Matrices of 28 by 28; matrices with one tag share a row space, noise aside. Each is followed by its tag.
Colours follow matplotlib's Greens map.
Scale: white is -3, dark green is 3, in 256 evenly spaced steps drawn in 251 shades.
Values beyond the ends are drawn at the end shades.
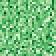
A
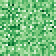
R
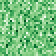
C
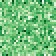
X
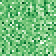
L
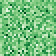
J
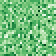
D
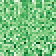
A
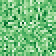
D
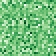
C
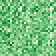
C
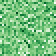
X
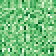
C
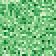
R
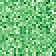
A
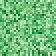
A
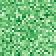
L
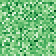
C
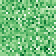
L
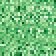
L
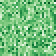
X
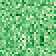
L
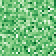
X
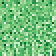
A
